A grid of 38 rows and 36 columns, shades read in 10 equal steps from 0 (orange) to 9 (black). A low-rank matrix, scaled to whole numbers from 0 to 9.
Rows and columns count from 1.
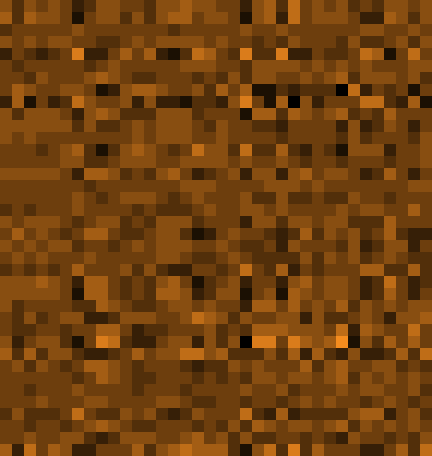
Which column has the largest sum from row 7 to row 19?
29
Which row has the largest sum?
9
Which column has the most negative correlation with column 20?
17
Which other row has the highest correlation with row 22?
20
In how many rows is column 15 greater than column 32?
12
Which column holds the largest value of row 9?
25
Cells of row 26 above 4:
21
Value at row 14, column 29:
6
